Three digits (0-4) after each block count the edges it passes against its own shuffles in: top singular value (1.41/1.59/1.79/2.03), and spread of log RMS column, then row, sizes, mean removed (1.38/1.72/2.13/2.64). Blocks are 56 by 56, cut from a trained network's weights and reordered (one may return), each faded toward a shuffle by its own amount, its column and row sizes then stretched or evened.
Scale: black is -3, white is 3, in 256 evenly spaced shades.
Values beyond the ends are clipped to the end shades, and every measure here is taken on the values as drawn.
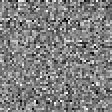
2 0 3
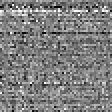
3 2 3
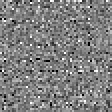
2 1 3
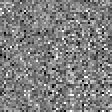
3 1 1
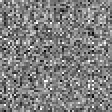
3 3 0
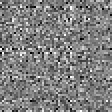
3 2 3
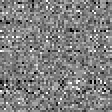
4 0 3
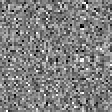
3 1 1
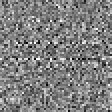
3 0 2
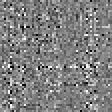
2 4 3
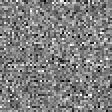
0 0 3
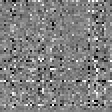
1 4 4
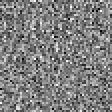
3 1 0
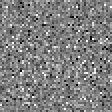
0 1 1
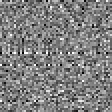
3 1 2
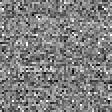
0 2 0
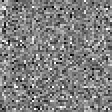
0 2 3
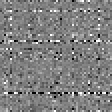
3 2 4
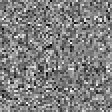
2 1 1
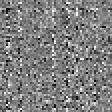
0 4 2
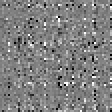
1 4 3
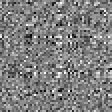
4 2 3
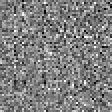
2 2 1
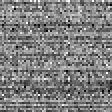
4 1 0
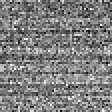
3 0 0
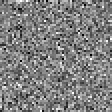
0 0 0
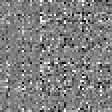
1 4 4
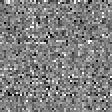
1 0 3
